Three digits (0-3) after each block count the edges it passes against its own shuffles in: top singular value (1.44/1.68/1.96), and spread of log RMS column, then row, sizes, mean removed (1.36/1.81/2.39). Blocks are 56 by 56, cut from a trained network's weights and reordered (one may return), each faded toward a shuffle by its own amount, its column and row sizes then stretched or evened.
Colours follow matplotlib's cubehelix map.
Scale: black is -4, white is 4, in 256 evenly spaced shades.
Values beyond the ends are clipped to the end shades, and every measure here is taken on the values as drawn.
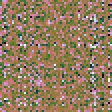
1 3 2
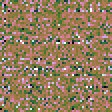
1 1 3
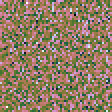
0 1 0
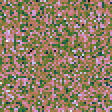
2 0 0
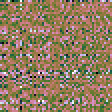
3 2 3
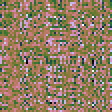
3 3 2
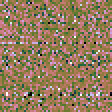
1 0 2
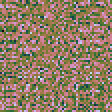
3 1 2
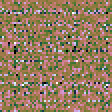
2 1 3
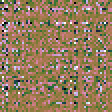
2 3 3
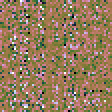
0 3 1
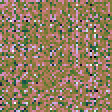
2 3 2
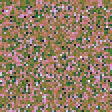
0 0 2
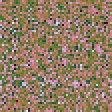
2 1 2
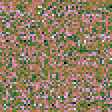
2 0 2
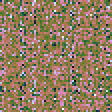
1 2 0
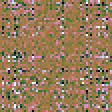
2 3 3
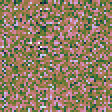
2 2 1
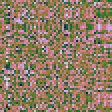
3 2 0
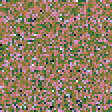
0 1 2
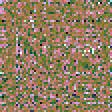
2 2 2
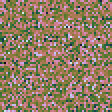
0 0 2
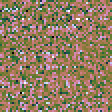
2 1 2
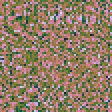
2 0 0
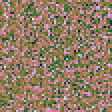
0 1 0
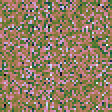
1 2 1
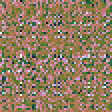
3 2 3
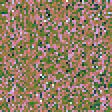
0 2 0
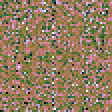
1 2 0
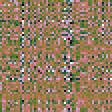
3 3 3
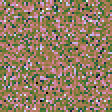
1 1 1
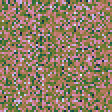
2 2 0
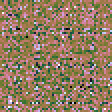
1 2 2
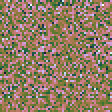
1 0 2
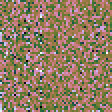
1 2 0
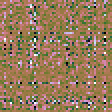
1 3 3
